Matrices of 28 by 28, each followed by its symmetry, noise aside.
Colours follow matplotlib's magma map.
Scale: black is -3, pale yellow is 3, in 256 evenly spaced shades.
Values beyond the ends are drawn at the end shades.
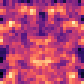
mirrored left to right.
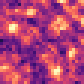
symmetric across the other diagonal.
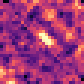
symmetric across the other diagonal.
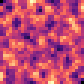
same after a half turn.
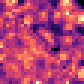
symmetric across the other diagonal.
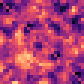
symmetric across the other diagonal.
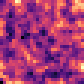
symmetric across the other diagonal.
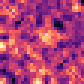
symmetric across the other diagonal.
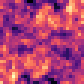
same after a half turn.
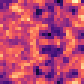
mirrored top to bottom.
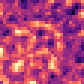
symmetric across the other diagonal.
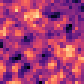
symmetric across the other diagonal.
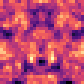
mirrored left to right.
